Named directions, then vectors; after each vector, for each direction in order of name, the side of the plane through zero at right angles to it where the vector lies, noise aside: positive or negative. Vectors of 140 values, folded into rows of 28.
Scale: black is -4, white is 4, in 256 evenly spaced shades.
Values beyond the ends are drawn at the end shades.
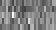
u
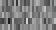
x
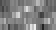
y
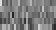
negative, positive, negative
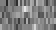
negative, positive, positive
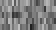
negative, negative, negative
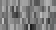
negative, negative, negative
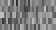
positive, positive, negative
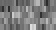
positive, positive, positive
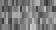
positive, positive, positive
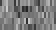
positive, negative, negative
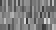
positive, negative, positive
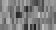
positive, negative, negative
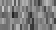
negative, negative, negative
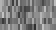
positive, positive, negative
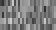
negative, negative, positive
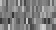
negative, positive, negative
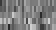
positive, negative, positive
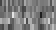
positive, negative, positive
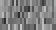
positive, positive, negative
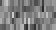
positive, negative, negative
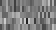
positive, negative, positive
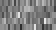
negative, negative, positive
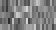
negative, positive, positive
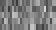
positive, positive, positive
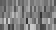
positive, negative, positive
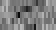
positive, negative, negative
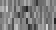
positive, negative, negative
